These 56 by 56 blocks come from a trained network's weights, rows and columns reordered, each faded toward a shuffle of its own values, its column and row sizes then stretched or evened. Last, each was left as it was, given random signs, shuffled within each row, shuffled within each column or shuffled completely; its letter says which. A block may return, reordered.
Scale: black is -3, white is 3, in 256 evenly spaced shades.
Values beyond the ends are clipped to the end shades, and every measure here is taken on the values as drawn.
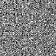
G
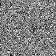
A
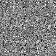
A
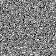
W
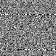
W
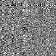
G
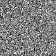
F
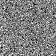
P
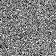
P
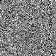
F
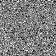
W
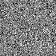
W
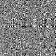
G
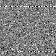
W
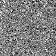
W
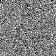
F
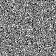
P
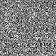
G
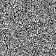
F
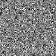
A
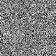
G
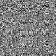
G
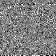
W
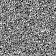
P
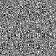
G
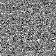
A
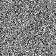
W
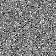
P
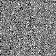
F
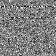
W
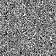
F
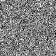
W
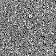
F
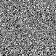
W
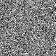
F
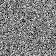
P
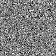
W
